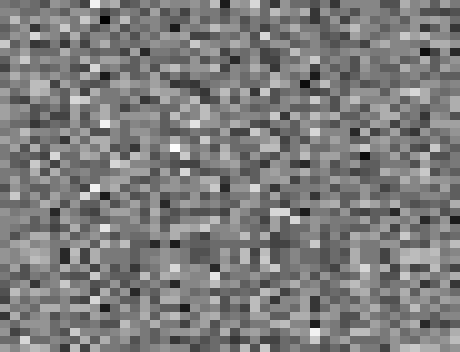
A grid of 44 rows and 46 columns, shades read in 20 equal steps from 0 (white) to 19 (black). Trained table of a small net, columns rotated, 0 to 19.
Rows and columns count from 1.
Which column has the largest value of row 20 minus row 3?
37
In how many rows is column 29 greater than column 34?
19
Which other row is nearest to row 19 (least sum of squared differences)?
34
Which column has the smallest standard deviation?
38
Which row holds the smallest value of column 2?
25
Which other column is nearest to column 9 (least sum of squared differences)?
6
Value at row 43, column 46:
5
